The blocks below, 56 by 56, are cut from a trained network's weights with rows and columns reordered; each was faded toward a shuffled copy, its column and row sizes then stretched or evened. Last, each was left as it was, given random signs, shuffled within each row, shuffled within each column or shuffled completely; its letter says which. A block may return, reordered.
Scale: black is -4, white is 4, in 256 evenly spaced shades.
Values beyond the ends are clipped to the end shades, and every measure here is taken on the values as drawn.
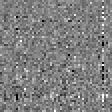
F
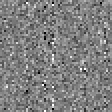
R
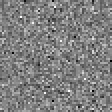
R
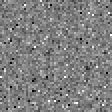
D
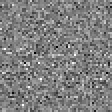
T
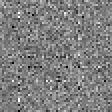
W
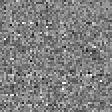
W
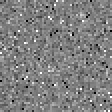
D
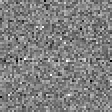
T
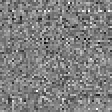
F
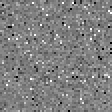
D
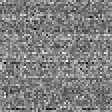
T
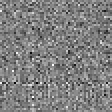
F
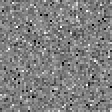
D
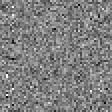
R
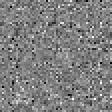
F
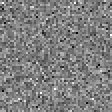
D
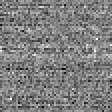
T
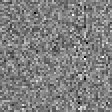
R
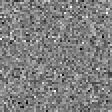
T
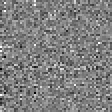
F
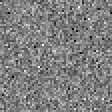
D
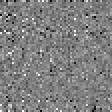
F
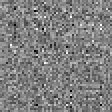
F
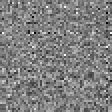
F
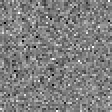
D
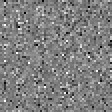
R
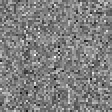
R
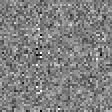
W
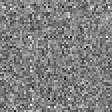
W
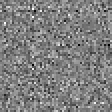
W
